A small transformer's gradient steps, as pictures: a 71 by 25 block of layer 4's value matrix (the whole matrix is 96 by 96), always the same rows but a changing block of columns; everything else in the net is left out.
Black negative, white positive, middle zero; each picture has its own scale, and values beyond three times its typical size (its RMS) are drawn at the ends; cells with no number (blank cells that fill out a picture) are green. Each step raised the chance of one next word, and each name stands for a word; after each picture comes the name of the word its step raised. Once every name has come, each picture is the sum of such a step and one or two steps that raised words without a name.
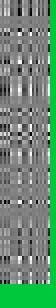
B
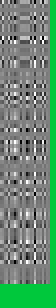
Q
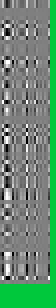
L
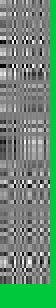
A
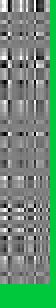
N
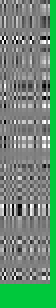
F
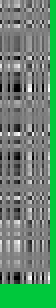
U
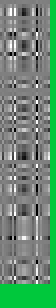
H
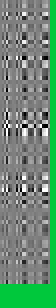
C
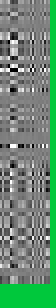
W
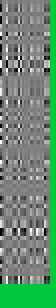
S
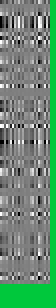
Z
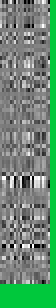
N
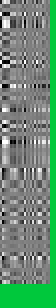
Z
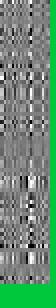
N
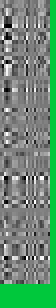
B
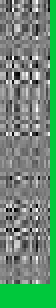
N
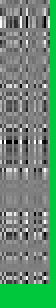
Z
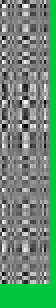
F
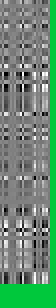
U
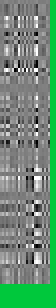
S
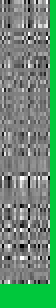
N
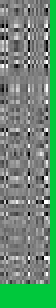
B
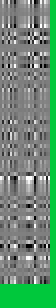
N
